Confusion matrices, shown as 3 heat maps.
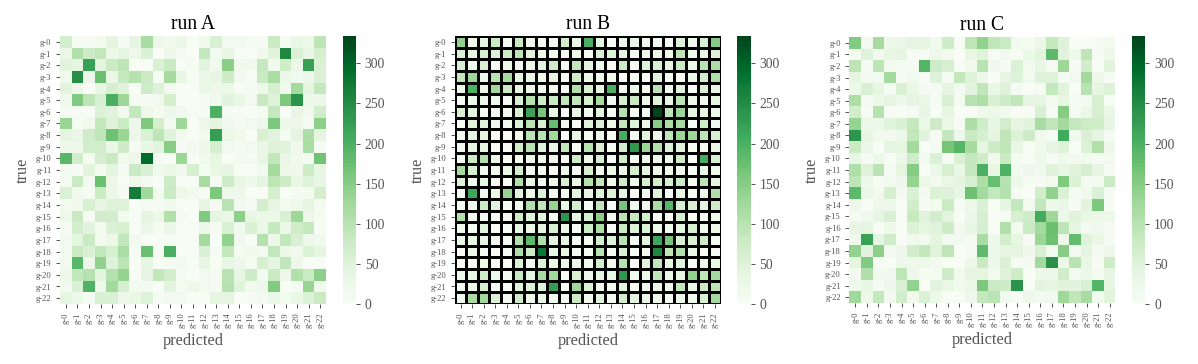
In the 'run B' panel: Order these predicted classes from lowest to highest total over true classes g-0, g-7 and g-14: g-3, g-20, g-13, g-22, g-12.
g-13, g-20, g-3, g-12, g-22
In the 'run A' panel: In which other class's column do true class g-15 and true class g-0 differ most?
g-12
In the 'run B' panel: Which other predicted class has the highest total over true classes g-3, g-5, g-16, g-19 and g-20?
g-14
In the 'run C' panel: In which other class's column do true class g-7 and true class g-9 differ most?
g-8
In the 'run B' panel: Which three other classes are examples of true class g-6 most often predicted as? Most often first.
g-17, g-7, g-19
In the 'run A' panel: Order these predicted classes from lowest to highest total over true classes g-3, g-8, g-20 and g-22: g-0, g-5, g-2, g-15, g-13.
g-15, g-0, g-2, g-13, g-5
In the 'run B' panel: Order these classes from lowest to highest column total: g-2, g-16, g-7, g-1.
g-16, g-2, g-1, g-7
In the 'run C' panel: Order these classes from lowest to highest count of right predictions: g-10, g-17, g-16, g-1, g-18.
g-1, g-10, g-16, g-18, g-17
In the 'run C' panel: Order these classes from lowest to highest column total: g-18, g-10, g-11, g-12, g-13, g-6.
g-6, g-12, g-10, g-13, g-18, g-11
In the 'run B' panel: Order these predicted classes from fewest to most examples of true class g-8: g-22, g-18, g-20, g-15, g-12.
g-15, g-12, g-22, g-18, g-20
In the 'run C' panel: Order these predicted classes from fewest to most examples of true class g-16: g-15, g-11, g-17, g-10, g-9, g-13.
g-9, g-10, g-11, g-15, g-13, g-17
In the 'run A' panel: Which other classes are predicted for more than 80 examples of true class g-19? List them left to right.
g-1, g-3, g-5
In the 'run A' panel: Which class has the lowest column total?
g-11
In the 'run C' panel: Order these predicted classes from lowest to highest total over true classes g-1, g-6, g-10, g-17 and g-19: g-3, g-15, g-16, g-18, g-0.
g-15, g-3, g-0, g-18, g-16
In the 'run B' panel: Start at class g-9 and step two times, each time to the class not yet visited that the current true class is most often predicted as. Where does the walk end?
g-12
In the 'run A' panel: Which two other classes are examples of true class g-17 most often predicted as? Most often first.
g-14, g-12
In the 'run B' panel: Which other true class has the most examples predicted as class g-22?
g-0
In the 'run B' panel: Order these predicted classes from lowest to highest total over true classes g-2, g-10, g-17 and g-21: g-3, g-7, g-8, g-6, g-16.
g-3, g-16, g-7, g-6, g-8
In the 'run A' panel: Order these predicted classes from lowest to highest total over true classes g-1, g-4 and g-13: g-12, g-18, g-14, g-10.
g-10, g-14, g-12, g-18
